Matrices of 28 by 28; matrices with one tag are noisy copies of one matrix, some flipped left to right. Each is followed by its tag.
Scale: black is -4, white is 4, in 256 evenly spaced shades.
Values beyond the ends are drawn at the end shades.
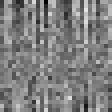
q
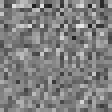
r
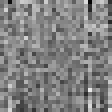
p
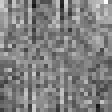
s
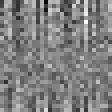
q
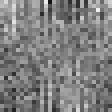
s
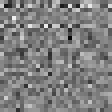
r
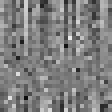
q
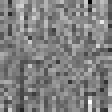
p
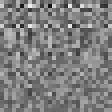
r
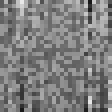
p
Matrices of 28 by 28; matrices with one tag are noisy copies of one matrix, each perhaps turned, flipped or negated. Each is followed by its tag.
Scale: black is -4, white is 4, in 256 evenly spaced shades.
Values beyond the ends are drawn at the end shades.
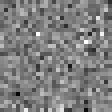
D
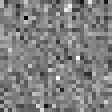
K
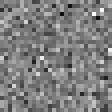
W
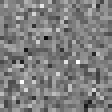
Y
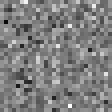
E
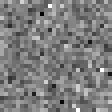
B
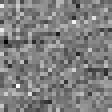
K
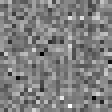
W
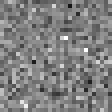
Y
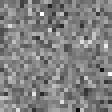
B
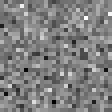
E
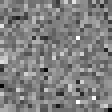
D
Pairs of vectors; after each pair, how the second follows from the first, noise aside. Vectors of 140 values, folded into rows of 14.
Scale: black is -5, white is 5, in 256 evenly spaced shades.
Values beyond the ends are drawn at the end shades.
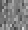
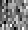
scaled up.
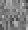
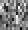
wrapped around, negated, scaled up.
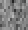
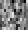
scaled up.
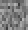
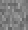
negated, shrunk.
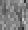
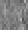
negated, shrunk.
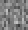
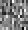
wrapped around, negated, scaled up.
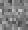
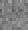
negated, shrunk.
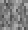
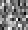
wrapped around, scaled up.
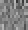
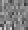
reversed, negated.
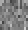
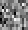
wrapped around, negated, scaled up.
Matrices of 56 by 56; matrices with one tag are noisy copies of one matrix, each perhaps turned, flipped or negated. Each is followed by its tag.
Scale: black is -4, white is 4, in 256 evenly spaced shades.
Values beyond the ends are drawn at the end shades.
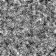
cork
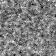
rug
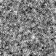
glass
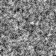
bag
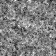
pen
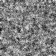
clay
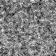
rug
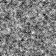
bag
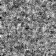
clay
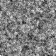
bag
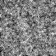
pen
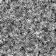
glass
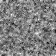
glass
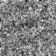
pen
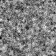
clay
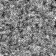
clay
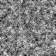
cork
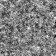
clay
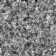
clay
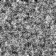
clay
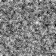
glass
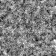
cork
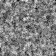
clay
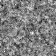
bag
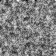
clay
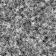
bag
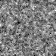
glass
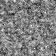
rug
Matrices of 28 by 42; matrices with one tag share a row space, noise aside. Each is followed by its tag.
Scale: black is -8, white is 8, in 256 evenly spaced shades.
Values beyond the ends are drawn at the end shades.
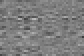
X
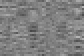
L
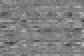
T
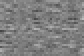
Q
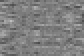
T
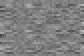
Q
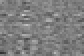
X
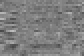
T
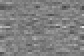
Q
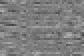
T
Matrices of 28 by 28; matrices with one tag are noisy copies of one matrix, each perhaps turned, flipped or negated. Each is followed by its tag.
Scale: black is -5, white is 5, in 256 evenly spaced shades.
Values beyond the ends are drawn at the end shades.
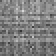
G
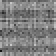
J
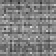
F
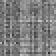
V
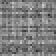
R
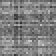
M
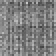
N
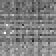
G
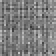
N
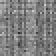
V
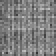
N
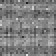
J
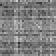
M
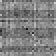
J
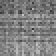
G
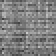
N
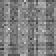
J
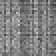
V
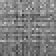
G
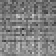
G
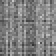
V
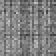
V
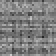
R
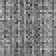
F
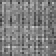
N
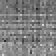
G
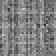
R
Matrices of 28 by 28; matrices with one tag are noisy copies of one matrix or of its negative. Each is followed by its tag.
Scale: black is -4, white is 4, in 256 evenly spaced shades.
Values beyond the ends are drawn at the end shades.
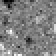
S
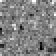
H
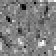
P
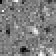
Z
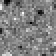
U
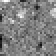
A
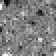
U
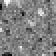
U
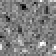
P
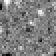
U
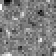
U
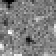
S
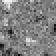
S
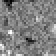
S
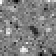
Z
